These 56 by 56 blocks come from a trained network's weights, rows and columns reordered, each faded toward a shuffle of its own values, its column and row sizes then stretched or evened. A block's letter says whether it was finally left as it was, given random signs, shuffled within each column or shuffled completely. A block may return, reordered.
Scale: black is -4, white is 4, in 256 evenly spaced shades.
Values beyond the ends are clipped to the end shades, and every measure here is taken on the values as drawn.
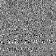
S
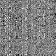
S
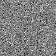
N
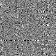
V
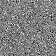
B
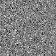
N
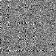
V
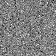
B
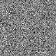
V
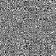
S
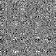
S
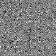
V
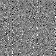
N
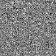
V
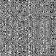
S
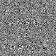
V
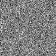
N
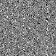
N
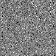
N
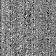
N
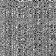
S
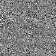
V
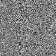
V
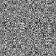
S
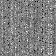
N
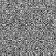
S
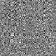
S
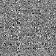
S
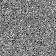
B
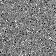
B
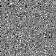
V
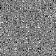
S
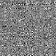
S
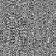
S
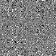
V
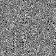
N
